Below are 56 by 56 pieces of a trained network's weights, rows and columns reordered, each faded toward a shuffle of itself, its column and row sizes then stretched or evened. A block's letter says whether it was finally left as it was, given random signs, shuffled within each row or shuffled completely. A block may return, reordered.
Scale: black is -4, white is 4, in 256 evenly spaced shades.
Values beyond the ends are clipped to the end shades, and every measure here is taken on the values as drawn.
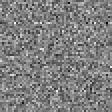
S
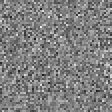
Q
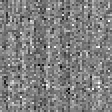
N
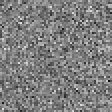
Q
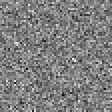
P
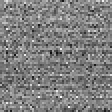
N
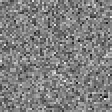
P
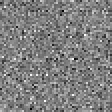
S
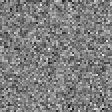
Q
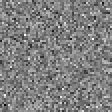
S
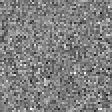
Q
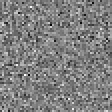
S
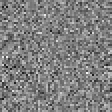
N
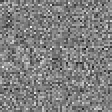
N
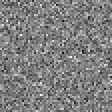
P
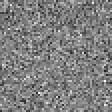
P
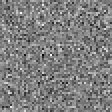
Q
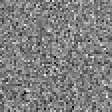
P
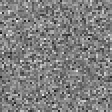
S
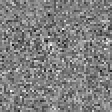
S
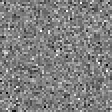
P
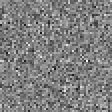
S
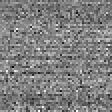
N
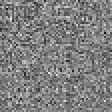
N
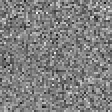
P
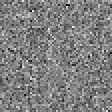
P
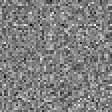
N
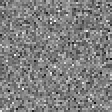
P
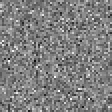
P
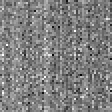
N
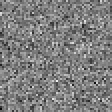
Q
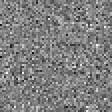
N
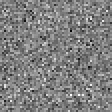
Q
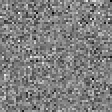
Q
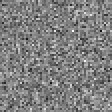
Q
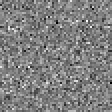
S
